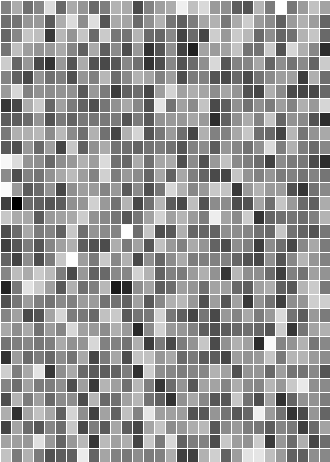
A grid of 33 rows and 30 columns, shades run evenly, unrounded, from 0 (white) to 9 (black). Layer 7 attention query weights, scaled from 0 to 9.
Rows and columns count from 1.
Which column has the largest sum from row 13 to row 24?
27
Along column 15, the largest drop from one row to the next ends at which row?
18
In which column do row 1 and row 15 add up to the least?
26
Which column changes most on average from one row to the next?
1
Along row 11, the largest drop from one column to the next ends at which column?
7
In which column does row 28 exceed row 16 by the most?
15
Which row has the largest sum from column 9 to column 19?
5
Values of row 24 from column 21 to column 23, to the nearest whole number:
6 5 5
